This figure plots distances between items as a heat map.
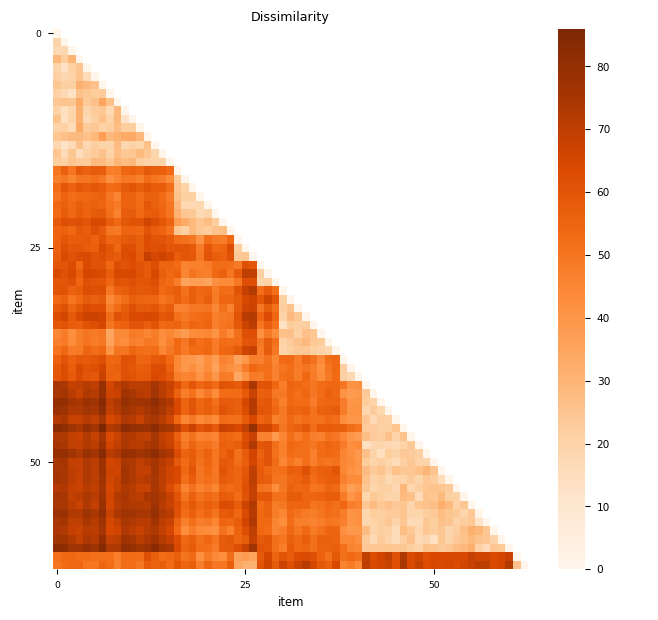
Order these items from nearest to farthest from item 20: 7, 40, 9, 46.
40, 7, 9, 46
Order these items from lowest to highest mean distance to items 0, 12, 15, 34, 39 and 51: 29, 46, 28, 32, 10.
10, 32, 29, 28, 46
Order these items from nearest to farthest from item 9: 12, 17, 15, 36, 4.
4, 15, 12, 36, 17
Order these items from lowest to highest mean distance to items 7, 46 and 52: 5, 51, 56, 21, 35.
51, 56, 35, 21, 5
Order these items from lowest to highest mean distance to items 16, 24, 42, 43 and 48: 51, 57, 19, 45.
45, 57, 51, 19
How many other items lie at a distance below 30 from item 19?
7
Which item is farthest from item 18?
46
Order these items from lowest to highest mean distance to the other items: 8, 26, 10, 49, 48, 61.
48, 49, 8, 10, 61, 26
